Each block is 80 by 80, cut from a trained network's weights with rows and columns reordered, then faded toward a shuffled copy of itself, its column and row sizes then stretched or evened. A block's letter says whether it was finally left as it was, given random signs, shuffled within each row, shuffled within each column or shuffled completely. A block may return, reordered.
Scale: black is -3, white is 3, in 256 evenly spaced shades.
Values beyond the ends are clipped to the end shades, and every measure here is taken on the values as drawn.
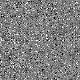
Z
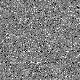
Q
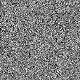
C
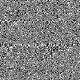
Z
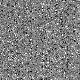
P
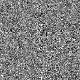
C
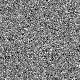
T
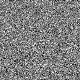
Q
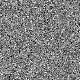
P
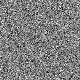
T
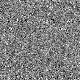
Q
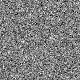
T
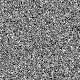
T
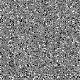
Z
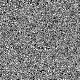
Q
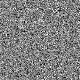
C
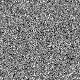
Q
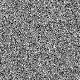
P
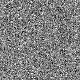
P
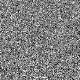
C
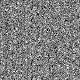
P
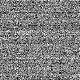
Z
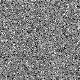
P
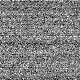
Q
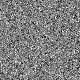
T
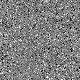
P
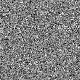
Q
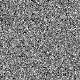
C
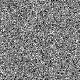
P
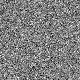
T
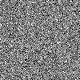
T
